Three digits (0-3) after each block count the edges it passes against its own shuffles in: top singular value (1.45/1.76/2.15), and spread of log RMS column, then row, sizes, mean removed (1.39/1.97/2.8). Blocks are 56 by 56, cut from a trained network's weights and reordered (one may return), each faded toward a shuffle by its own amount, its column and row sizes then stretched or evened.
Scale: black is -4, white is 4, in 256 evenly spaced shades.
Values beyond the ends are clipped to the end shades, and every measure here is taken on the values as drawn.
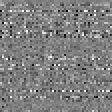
0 0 3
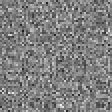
2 1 0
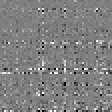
2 2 3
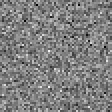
0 0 0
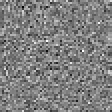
2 1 1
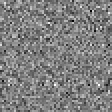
1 0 1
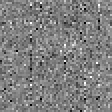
0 2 0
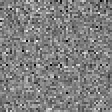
0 1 2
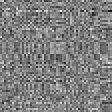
3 0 2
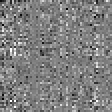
2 3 2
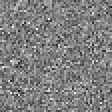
0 0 1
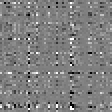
3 3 3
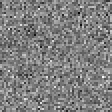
0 0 1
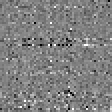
1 1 2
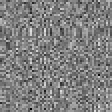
3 2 0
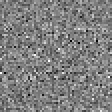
1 0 1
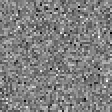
0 0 0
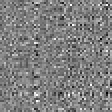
3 2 2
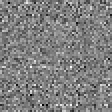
1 1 2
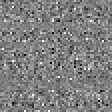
1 1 2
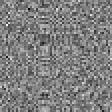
3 1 0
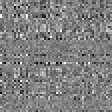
3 2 3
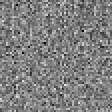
2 1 0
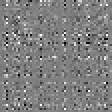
2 3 3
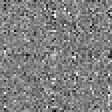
2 2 2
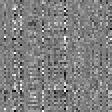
3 3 1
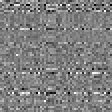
3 0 3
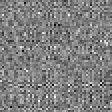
3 1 2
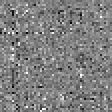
1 2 2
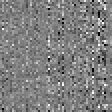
1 3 0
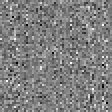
0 3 0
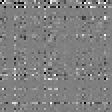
1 2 3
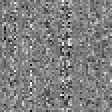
1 3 0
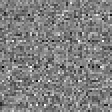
2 0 2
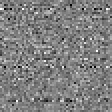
2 0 2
